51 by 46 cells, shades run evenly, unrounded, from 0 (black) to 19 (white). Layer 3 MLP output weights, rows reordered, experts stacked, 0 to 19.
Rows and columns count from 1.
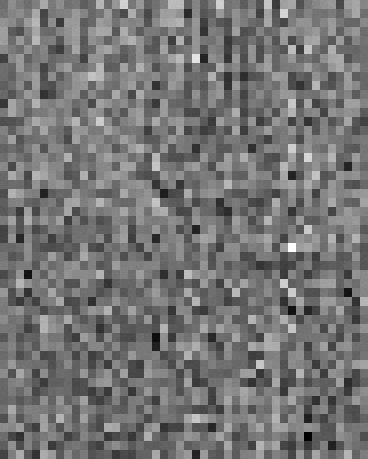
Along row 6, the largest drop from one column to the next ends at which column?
38
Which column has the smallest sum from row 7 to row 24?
31
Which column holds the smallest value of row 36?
45
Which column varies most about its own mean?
37
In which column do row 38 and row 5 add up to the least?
20
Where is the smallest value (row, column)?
49, 39
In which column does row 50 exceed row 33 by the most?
44
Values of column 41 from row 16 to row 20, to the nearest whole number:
10 8 10 9 6
